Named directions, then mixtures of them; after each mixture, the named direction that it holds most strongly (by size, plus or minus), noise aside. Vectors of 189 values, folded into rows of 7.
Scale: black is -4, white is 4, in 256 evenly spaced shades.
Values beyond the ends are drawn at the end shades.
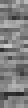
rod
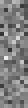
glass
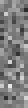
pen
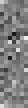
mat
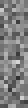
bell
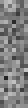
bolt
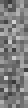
bolt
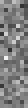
glass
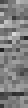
rod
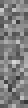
bell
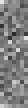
mat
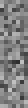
bell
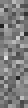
bell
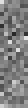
mat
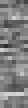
rod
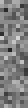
glass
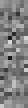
mat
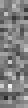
pen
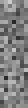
bolt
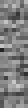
rod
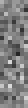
pen
